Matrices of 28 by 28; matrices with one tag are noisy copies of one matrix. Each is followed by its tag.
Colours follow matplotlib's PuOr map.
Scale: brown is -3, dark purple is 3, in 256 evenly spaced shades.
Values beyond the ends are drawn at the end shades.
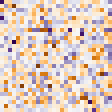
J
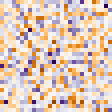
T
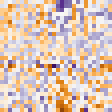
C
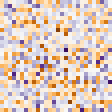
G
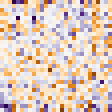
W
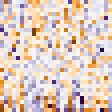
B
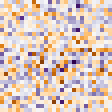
T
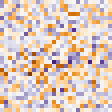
T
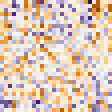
W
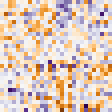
C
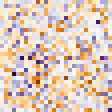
G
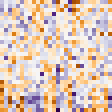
B
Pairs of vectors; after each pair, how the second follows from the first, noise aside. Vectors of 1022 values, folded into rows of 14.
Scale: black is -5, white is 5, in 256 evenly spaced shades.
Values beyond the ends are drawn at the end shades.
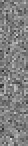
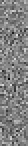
sign-scrambled.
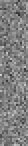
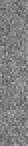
shrunk.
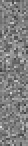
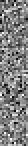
reversed, negated, scaled up.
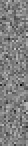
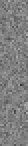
shrunk.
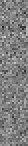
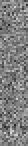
wrapped around.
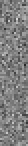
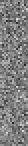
sign-scrambled.
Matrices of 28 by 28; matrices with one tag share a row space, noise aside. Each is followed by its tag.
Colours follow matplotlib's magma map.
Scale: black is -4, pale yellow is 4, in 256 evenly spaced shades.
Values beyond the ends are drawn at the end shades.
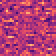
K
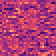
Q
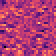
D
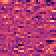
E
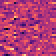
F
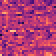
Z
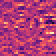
E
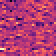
D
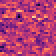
D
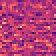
Z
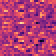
E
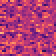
D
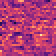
Z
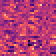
F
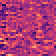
D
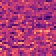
Z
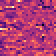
D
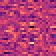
F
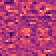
K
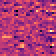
E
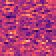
K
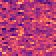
Z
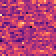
Z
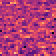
Q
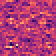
K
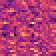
F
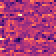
D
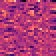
F
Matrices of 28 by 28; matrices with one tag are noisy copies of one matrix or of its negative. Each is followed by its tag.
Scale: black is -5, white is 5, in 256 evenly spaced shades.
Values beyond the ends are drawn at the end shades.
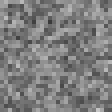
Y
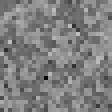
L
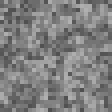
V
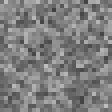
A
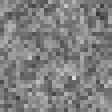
L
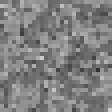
V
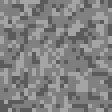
Y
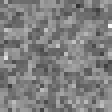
Y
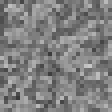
Y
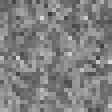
A
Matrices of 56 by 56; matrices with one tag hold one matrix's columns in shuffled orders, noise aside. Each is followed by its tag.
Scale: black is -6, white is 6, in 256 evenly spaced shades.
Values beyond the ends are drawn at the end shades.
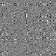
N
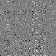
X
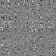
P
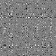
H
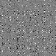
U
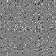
P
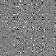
P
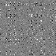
N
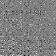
X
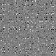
P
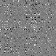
P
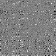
X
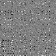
X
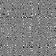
H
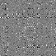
H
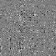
U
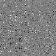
U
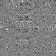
P
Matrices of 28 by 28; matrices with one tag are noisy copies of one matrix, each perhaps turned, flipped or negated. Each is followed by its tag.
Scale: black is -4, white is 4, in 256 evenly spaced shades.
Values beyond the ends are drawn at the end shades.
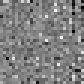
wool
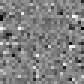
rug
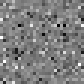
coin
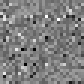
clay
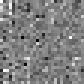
wool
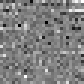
wool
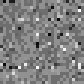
clay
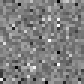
coin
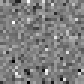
rug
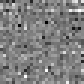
wool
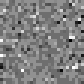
rug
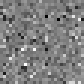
clay
